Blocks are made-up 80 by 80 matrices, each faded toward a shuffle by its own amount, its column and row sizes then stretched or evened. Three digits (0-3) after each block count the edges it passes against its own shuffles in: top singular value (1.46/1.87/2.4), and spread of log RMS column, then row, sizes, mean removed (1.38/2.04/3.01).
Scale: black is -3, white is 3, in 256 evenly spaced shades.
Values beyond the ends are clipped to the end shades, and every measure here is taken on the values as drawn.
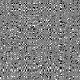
3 2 2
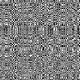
3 3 2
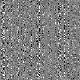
2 3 0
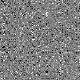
1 2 2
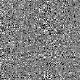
1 2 2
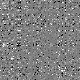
2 2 2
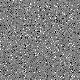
0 1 1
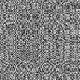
3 1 0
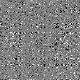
1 2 2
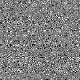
2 0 2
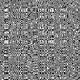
3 2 1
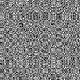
3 0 0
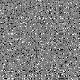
2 0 2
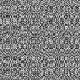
3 0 2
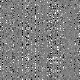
1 3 1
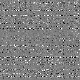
1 1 3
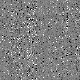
0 2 1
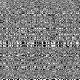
3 0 3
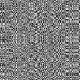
3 3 1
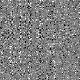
2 2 1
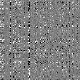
2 3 2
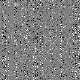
0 3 1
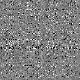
2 2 2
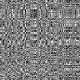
3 3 0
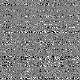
0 2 3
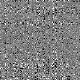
0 3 2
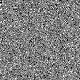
1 0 0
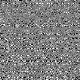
2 0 3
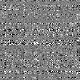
2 2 3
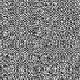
3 0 0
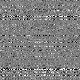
3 0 3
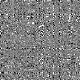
2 2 2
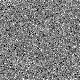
0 0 0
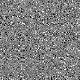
1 1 2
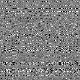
2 1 3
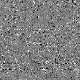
0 0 2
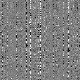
3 3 1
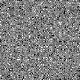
2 1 1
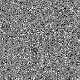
1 0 1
